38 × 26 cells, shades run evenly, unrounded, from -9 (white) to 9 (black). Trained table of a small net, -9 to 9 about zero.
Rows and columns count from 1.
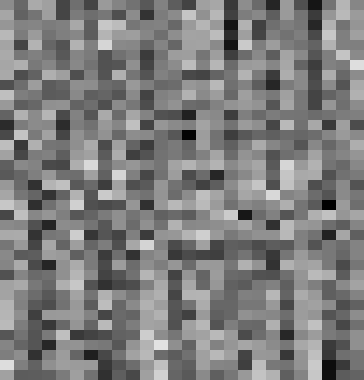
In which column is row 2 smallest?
14
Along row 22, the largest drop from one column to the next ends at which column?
2
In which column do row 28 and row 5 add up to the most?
17
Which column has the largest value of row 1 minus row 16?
23
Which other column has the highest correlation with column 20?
15
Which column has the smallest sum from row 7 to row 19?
21
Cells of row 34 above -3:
23
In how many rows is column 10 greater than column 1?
26
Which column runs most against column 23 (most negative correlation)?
25
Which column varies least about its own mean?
22
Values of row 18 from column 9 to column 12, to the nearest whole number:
-6 0 4 1
